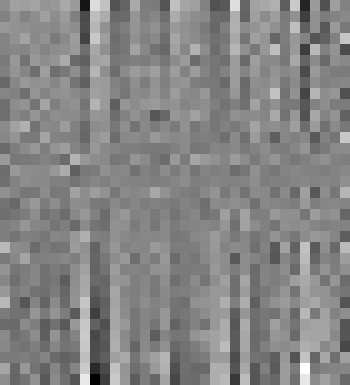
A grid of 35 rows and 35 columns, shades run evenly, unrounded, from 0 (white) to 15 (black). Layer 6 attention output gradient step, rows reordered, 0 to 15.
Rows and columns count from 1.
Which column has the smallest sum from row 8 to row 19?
10
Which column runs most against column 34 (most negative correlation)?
35
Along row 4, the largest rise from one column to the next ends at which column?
9
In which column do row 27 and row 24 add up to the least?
31
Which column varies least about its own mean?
15
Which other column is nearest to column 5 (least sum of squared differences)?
26
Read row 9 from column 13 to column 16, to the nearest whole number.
8 7 7 6
